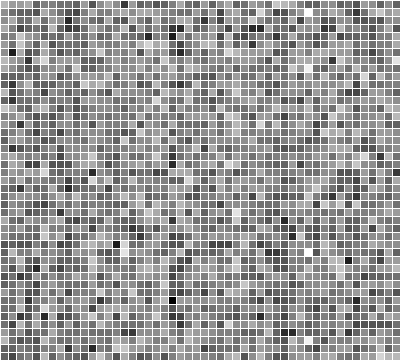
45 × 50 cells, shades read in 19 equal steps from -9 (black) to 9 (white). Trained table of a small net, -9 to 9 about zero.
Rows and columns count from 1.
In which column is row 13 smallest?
2
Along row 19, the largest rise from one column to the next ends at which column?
27
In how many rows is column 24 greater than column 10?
25
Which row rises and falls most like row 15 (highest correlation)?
34
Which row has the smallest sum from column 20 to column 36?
4
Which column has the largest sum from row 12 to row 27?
30
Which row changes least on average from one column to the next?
19
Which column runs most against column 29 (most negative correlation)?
7
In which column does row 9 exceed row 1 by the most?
39
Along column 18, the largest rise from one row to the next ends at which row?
17
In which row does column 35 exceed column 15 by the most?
31
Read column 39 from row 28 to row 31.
3 -2 -2 1
